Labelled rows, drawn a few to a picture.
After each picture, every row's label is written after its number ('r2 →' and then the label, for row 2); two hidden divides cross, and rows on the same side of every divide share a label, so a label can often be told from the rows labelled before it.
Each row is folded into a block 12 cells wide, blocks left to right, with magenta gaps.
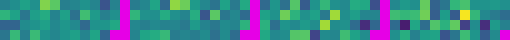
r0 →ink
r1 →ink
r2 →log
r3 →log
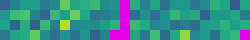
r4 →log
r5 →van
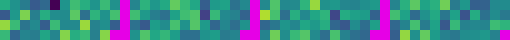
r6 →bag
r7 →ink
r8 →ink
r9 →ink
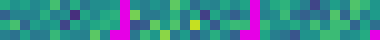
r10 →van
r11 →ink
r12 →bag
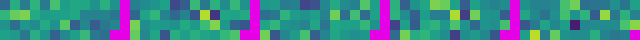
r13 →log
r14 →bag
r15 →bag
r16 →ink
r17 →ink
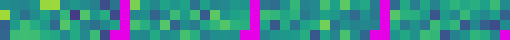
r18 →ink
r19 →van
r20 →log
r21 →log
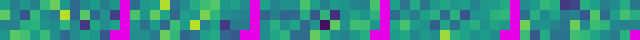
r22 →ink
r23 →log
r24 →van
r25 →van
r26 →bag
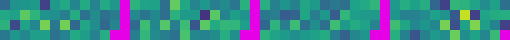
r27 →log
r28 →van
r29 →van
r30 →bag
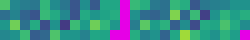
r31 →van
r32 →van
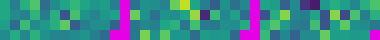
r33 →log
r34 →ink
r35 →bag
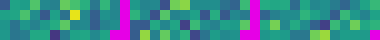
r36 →log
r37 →ink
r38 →van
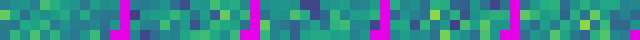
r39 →ink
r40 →bag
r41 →bag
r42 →van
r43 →log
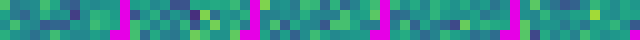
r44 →van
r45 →bag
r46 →van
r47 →van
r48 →bag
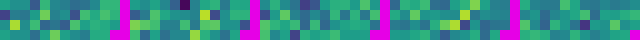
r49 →van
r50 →bag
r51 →bag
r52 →log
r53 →van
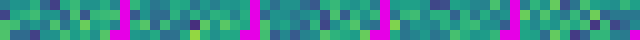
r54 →bag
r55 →van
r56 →bag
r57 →bag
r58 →log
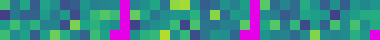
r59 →van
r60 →ink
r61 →van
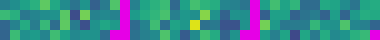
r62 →ink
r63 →log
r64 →bag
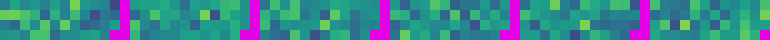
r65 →log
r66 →bag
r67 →log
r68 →ink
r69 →log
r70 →van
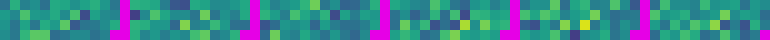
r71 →log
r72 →bag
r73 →ink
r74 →van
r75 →log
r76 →log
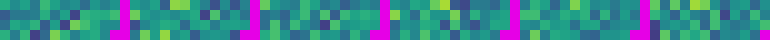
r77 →van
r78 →ink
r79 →van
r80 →ink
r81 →ink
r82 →ink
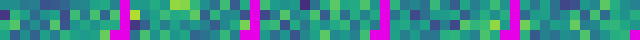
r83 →bag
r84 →ink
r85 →bag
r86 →van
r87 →bag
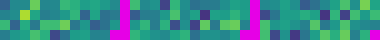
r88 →log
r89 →van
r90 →bag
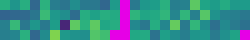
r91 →van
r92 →log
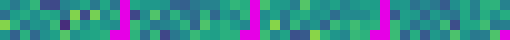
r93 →bag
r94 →bag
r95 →van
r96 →bag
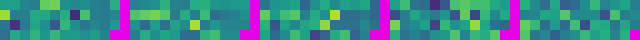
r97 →ink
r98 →log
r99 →log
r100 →bag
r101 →bag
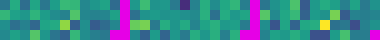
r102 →log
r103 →bag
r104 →log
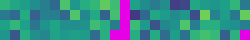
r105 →bag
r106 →bag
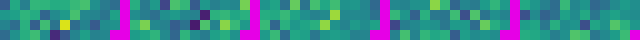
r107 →log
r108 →van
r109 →log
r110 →ink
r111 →van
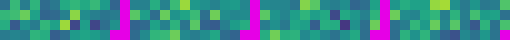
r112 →log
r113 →ink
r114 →ink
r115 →ink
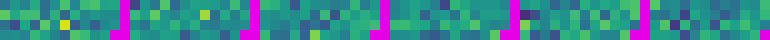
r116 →log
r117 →log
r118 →van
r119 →bag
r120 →bag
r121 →van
